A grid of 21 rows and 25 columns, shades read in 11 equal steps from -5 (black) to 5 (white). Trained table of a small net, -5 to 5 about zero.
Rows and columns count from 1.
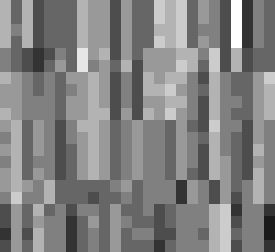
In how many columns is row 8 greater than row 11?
9
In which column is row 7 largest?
25
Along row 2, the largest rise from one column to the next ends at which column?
22
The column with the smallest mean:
23
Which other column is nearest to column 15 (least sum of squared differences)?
1
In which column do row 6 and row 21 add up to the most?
20
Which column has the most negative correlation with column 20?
3
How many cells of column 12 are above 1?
1
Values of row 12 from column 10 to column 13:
1 -1 0 1
